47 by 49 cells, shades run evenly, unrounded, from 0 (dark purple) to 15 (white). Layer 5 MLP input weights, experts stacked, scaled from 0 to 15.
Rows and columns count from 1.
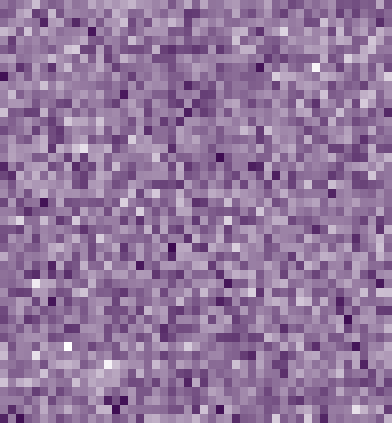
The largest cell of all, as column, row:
9, 39
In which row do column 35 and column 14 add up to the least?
45
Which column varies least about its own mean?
27
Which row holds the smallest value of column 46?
41
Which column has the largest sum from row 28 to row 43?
38
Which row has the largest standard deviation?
46
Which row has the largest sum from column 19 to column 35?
22
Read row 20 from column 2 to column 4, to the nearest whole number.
2 10 7
